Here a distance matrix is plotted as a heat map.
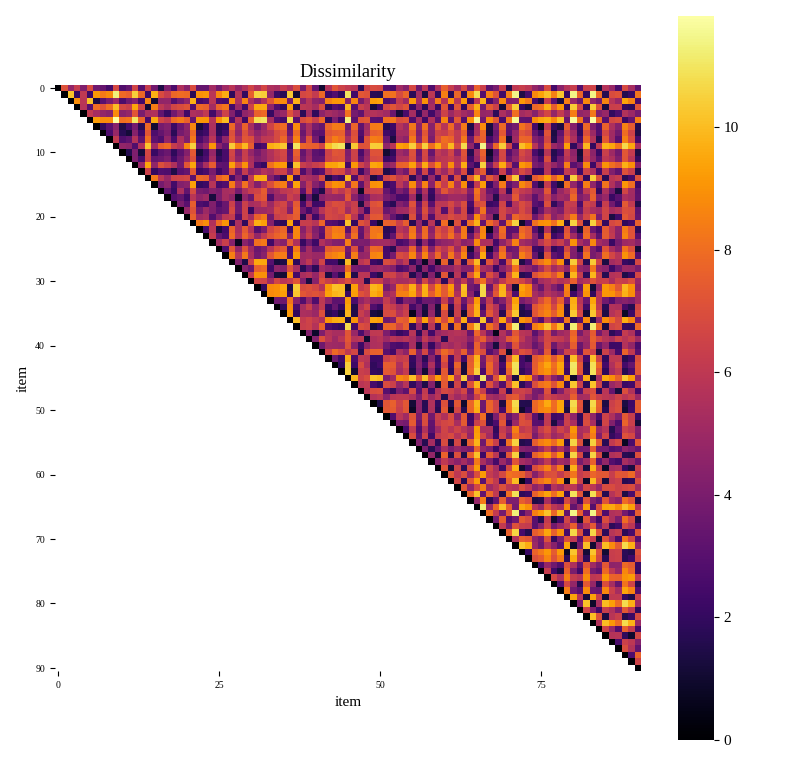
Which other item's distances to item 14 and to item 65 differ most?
69
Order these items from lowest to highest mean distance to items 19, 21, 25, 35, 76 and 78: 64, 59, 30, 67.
64, 67, 30, 59
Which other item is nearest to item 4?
53
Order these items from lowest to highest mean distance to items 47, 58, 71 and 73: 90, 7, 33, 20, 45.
90, 7, 20, 33, 45
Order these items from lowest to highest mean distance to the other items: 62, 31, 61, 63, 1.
61, 63, 62, 1, 31
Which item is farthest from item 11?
5
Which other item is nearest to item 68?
38
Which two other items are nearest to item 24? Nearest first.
28, 17
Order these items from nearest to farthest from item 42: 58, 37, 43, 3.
3, 37, 43, 58
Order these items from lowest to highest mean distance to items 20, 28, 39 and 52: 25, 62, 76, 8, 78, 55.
25, 8, 78, 62, 55, 76
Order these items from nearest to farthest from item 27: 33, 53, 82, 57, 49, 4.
57, 82, 49, 33, 4, 53
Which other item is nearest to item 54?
20
